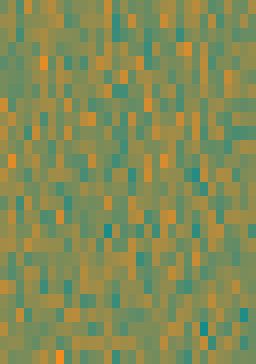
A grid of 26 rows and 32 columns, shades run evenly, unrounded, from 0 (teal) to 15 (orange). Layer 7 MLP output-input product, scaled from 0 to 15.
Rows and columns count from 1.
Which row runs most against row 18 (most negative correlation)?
6
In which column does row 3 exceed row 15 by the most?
9
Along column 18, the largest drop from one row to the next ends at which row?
17
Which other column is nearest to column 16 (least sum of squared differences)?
29
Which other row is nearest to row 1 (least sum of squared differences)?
15
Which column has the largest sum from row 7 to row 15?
19
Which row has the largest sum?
18
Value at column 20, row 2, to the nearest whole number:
6
